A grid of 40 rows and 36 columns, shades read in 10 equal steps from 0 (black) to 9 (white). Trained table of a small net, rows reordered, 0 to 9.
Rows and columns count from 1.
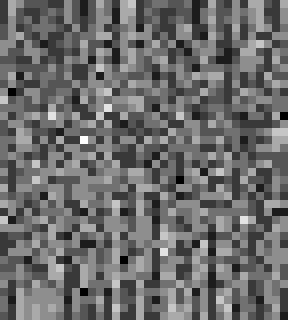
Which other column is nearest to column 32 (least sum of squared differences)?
16
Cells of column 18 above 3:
27
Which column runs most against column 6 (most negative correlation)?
33
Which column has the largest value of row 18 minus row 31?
11
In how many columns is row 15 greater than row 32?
14
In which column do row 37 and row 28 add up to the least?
2
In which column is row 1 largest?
17
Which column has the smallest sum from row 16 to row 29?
20
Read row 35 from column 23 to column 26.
2 3 6 5
